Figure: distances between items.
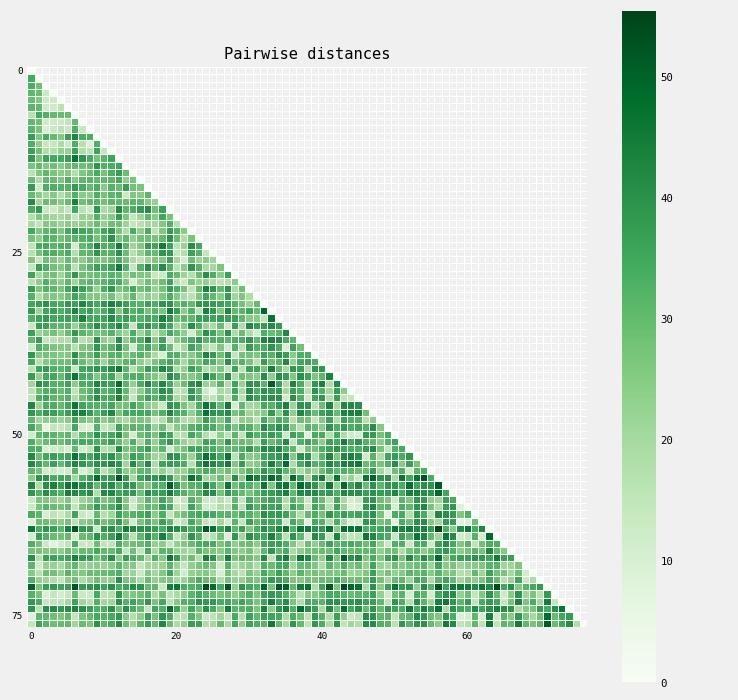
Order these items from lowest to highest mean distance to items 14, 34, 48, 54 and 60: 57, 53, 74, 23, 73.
23, 53, 73, 74, 57
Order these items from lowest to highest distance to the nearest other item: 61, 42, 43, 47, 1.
61, 1, 43, 42, 47
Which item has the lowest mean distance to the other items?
21
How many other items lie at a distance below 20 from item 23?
3
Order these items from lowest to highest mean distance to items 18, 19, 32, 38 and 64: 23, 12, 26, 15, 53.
26, 15, 23, 53, 12
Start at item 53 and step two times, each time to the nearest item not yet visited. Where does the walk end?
28
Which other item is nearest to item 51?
36
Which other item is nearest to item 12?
31
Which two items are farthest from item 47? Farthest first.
56, 24
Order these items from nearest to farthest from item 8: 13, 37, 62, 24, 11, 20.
11, 37, 20, 62, 13, 24
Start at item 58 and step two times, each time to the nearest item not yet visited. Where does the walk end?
63
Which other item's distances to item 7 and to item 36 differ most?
22
